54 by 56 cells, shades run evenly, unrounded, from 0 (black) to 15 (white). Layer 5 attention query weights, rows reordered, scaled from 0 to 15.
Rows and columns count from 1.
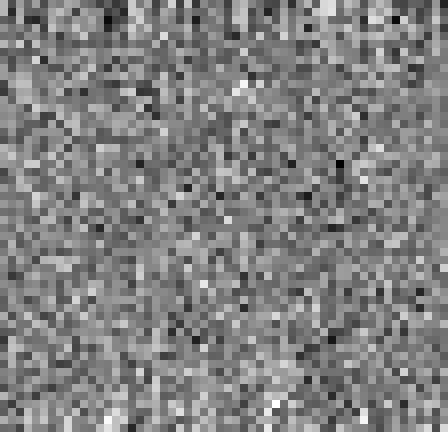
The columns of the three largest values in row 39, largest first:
40, 38, 29
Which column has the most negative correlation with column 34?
42
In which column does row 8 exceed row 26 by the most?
43
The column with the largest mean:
21
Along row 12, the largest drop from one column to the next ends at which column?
18
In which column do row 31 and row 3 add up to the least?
14
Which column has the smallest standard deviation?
27
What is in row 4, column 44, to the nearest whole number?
12
